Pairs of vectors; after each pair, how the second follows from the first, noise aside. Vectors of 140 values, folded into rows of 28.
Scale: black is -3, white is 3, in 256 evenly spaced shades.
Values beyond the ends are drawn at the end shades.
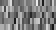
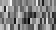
copied.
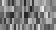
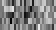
copied.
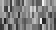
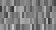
reversed, shrunk.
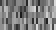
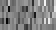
wrapped around, negated, partly zeroed.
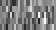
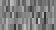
negated, shrunk.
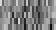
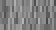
wrapped around, shrunk.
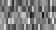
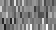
wrapped around, partly zeroed.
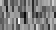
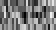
copied.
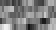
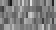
wrapped around, partly zeroed.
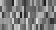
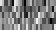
copied.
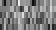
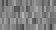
reversed, shrunk.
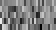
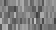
shrunk.
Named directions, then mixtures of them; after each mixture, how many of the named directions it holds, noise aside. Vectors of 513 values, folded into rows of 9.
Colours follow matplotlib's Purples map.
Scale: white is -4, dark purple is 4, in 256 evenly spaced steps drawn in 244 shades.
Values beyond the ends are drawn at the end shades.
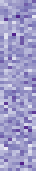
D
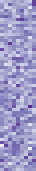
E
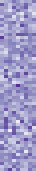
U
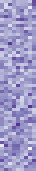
one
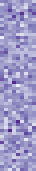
one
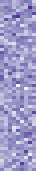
three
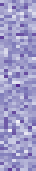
one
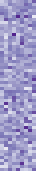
one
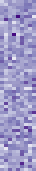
one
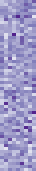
one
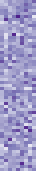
one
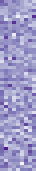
one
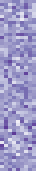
two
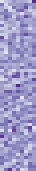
three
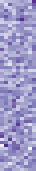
two
